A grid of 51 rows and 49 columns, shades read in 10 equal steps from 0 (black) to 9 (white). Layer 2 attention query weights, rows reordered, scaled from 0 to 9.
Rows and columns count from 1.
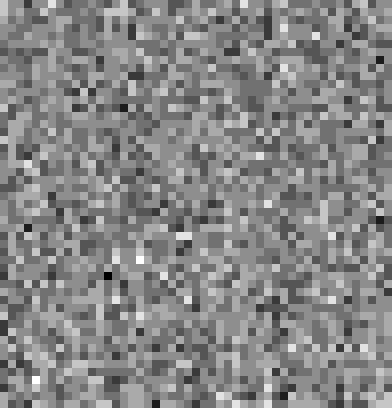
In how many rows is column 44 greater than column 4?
21
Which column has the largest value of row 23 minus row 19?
15
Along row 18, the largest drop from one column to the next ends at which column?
48
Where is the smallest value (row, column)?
35, 14
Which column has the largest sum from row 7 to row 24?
7
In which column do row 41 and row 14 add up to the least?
16
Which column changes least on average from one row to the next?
32
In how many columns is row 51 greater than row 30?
25
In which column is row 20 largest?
33
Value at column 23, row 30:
8
